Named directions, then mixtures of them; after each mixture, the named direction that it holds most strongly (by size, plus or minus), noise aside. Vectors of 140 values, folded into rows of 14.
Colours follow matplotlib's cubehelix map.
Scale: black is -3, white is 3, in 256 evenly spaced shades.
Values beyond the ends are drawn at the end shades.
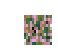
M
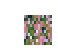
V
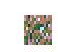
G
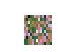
V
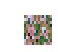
V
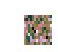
V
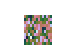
V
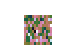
V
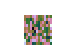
M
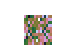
V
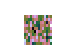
M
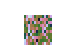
V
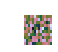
M
